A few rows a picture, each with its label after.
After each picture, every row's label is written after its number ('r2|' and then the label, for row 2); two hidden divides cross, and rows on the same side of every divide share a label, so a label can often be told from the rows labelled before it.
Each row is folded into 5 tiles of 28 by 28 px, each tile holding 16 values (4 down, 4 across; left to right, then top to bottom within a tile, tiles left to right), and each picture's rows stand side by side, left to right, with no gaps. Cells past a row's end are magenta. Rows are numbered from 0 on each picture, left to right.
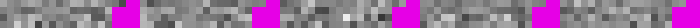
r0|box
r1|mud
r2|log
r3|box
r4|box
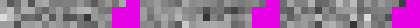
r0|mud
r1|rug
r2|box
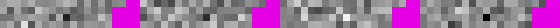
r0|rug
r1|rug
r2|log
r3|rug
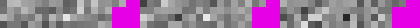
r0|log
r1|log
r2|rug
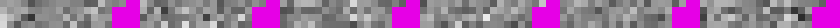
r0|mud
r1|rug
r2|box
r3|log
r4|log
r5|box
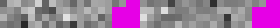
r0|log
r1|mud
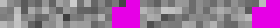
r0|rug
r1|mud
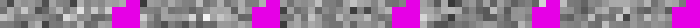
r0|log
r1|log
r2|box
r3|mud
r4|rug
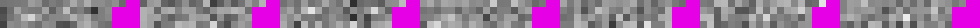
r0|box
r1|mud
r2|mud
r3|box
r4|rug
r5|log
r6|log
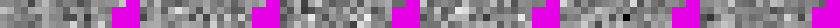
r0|mud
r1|rug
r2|box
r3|rug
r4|rug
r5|box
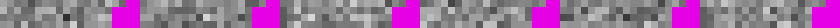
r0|rug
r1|log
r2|box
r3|mud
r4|rug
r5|box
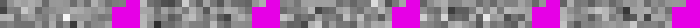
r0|log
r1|mud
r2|log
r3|log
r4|mud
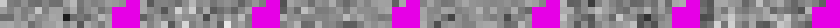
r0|rug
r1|rug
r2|log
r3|mud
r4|mud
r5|box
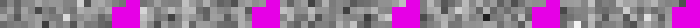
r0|log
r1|mud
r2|mud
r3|rug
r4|box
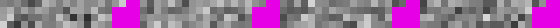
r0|mud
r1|box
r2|box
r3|log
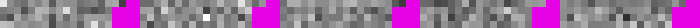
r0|rug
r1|log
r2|box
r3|mud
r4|rug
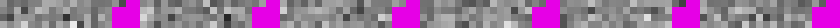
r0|rug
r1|mud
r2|rug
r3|box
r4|box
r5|rug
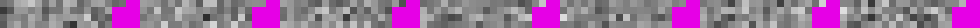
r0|box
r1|rug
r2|rug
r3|mud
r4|log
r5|mud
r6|mud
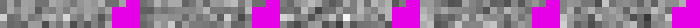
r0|log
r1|box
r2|log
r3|mud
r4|mud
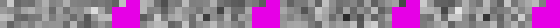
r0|mud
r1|rug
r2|rug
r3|rug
